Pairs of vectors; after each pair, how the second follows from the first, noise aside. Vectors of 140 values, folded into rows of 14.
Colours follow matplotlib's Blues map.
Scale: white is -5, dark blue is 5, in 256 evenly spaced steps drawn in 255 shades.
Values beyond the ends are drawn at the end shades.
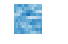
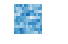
copied.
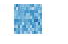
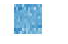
wrapped around, partly zeroed.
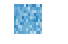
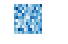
wrapped around, negated, scaled up.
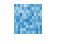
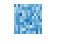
copied.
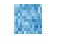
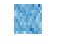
wrapped around, partly zeroed.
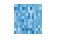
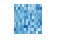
reversed, negated.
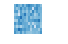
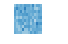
reversed, negated, shrunk.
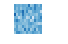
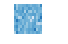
partly zeroed.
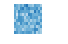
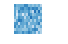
copied.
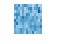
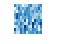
wrapped around, negated, scaled up.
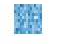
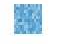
reversed, negated, shrunk.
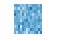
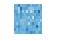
wrapped around, partly zeroed.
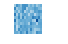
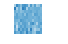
partly zeroed.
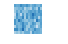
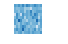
partly zeroed.
